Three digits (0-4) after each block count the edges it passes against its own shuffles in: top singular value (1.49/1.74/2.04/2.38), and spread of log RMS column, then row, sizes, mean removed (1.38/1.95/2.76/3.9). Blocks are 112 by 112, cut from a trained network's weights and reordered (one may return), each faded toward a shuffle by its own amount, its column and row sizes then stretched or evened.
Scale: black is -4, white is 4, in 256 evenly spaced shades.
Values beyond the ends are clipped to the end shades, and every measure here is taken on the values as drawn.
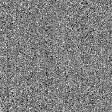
0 1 0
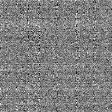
2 3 0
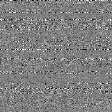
1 1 4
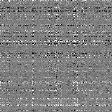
4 3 4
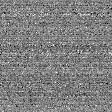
2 0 2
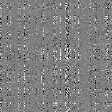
1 4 3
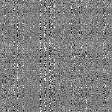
1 4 1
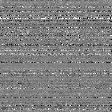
3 1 4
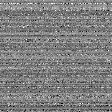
4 0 3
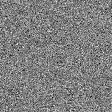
1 0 0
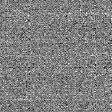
0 3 1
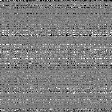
4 2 4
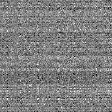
4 3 1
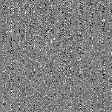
1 3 1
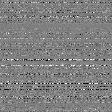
2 0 4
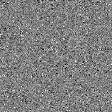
2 1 2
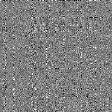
3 3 2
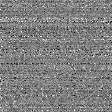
2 1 3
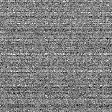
4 2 2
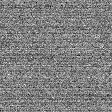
3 0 1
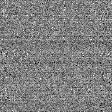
1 2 1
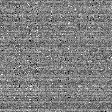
3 2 0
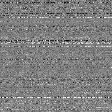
3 0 4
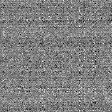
2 3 2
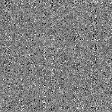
0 3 2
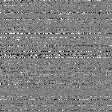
1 2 4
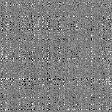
2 3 3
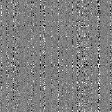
2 4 2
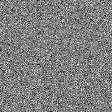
1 1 2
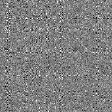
3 3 2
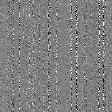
2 4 0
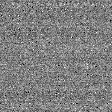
0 1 1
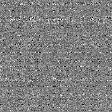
0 2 3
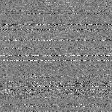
1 0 4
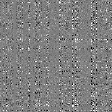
0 4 3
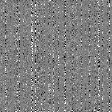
2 4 1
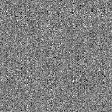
0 2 1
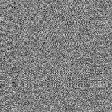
4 0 1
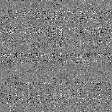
1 2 3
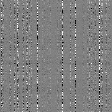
3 4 0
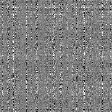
2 4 1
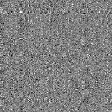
3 1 2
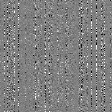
1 4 1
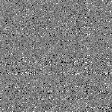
1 2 3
